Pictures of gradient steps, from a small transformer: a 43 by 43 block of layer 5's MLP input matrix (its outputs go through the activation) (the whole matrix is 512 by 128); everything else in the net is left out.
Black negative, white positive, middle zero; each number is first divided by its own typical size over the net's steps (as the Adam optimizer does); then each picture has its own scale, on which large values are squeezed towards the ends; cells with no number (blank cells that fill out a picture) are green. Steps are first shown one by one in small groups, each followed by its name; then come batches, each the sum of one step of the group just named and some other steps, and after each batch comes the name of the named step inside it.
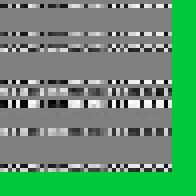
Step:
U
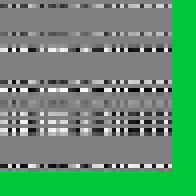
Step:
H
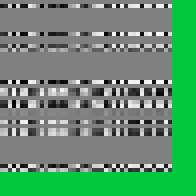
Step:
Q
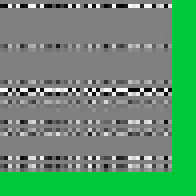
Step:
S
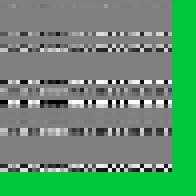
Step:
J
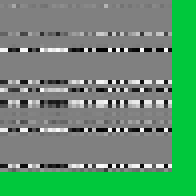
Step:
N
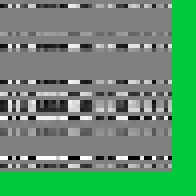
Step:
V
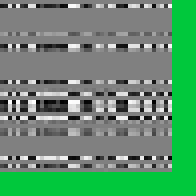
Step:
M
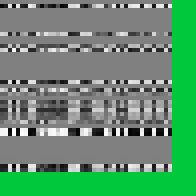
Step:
H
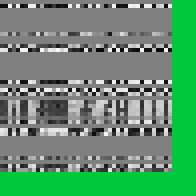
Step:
S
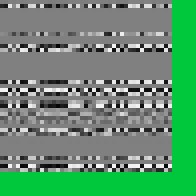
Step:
S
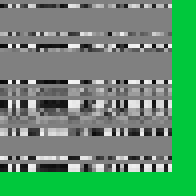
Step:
V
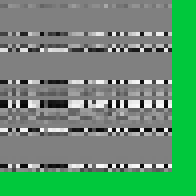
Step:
N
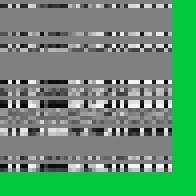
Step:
Q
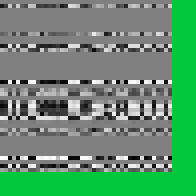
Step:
V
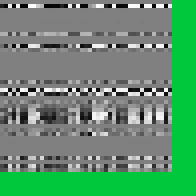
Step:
S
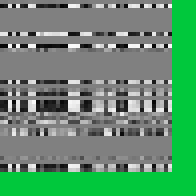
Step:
M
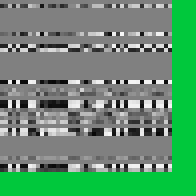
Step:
Q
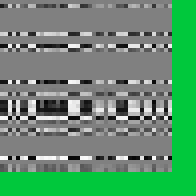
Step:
V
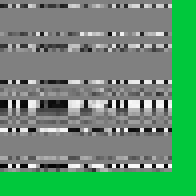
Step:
U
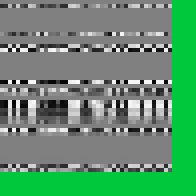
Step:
U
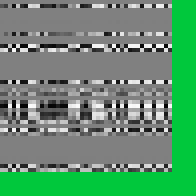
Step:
Q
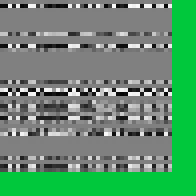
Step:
S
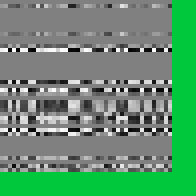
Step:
H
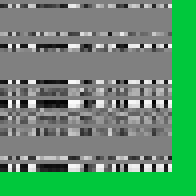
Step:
M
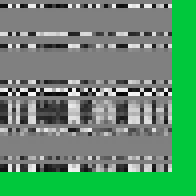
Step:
S
